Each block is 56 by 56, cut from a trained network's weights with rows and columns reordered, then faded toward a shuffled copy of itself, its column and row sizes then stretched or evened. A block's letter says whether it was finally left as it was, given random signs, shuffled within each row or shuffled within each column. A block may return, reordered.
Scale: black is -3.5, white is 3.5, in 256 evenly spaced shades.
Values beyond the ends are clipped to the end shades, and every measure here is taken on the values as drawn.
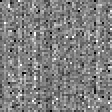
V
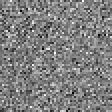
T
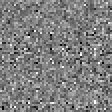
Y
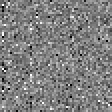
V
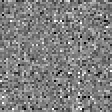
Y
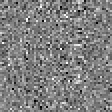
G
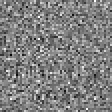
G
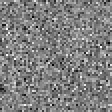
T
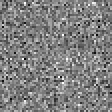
Y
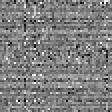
G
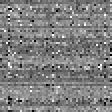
G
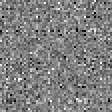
G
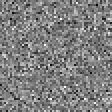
T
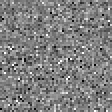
T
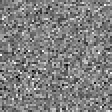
T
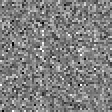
V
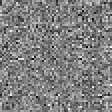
G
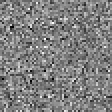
Y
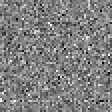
T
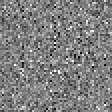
V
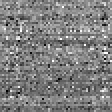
G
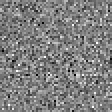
T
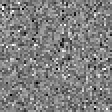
Y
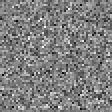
T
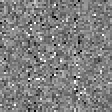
V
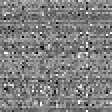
G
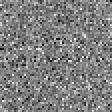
T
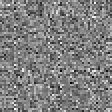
G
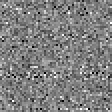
T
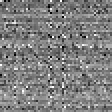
G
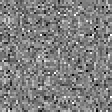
G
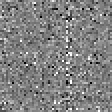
Y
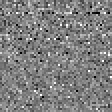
T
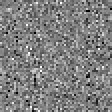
V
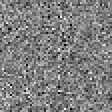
Y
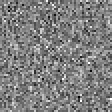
V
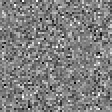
V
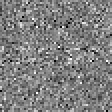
T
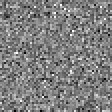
T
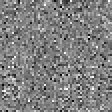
G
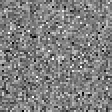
T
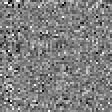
G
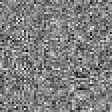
G
